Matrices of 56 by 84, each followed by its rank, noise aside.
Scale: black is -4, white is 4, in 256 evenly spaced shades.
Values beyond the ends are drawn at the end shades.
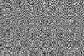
seven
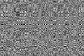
six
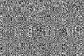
eight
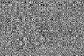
eight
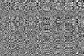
five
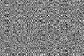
five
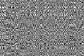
five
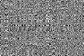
eight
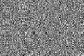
eight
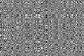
six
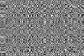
five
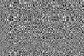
seven
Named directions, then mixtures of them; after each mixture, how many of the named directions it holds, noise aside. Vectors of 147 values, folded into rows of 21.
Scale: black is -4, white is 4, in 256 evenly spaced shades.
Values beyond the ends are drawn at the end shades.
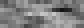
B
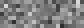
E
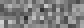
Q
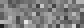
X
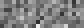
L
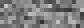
four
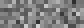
two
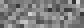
four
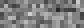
three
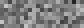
four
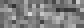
three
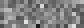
three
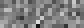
one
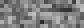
four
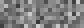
two
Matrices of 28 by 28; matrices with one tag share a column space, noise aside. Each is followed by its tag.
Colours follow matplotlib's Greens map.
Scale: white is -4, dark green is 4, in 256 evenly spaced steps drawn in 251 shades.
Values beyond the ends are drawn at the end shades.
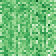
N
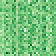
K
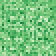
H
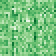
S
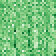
N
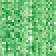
H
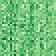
N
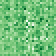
H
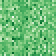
H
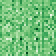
H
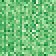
K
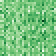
S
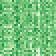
N
